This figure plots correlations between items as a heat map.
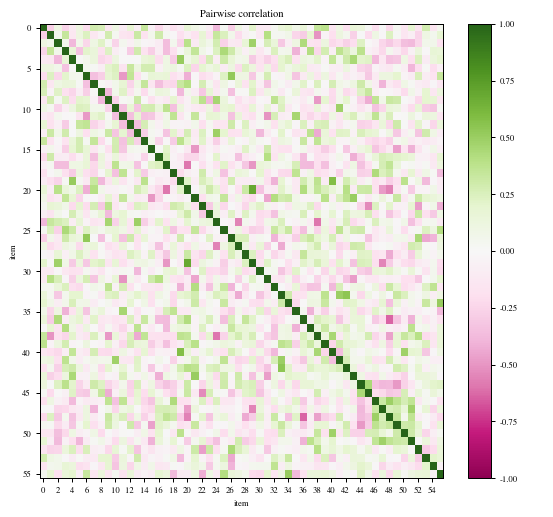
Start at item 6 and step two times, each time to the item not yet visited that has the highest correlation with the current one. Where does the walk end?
52
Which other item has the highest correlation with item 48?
46
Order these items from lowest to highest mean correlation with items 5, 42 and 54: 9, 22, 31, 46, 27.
27, 31, 46, 22, 9
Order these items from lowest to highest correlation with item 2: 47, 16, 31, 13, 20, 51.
51, 47, 16, 13, 31, 20
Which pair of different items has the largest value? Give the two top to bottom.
20, 29
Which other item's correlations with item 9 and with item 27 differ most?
24
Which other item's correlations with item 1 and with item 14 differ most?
38
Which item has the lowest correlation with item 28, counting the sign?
48
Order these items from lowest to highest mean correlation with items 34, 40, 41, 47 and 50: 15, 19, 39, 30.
15, 30, 39, 19
